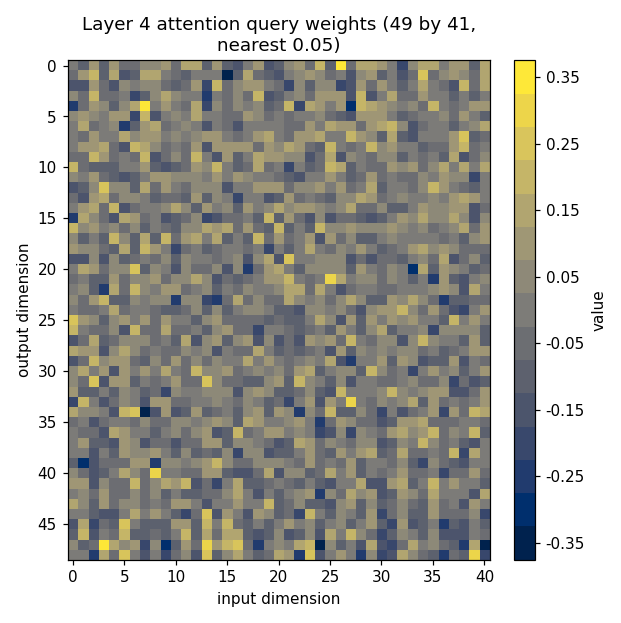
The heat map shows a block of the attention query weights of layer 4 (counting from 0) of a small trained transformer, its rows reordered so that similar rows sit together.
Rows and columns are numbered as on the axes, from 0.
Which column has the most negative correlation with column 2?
32
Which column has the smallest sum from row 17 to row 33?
38
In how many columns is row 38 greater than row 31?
19
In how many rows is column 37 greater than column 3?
26
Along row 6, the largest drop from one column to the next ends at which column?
5
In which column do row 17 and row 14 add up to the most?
4
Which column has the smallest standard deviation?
11
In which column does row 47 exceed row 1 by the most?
15
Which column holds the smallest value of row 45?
36
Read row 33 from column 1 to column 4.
0.2 0 -0.15 -0.05
